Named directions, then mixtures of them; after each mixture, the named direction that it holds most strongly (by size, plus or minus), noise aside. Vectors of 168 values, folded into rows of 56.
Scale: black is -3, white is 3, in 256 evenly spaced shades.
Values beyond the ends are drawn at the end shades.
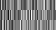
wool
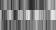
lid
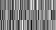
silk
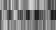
lid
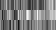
lid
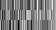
silk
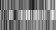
lid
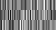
wool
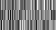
silk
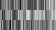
lid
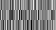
silk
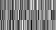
silk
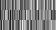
silk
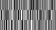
silk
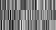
wool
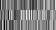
wool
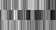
lid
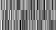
wool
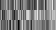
lid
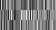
wool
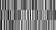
wool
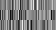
silk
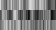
lid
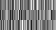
silk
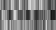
lid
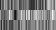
lid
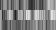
lid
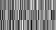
silk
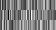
wool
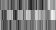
lid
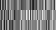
wool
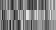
lid
